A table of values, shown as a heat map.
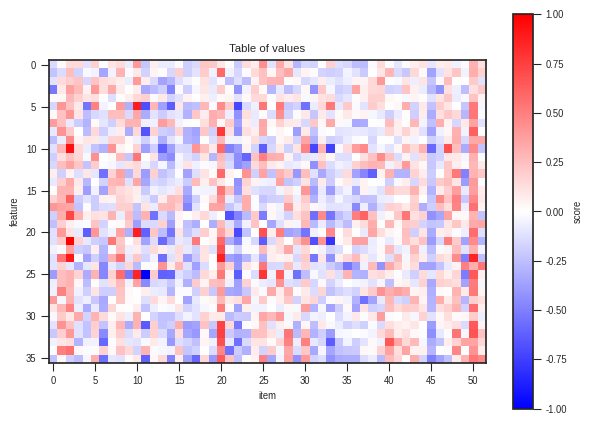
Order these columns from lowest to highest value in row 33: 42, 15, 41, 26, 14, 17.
14, 17, 15, 26, 42, 41
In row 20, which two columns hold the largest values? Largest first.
10, 25
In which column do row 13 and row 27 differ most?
38
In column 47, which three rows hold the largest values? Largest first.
10, 21, 18
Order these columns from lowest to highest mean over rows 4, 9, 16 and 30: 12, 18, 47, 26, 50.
12, 26, 18, 47, 50
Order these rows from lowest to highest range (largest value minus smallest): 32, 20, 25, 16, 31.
16, 32, 31, 20, 25
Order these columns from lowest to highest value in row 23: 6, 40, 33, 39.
33, 6, 40, 39
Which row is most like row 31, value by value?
8
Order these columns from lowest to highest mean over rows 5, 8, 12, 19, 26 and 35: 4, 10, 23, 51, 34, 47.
4, 34, 23, 47, 51, 10
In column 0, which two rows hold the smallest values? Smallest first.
3, 25
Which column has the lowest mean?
22
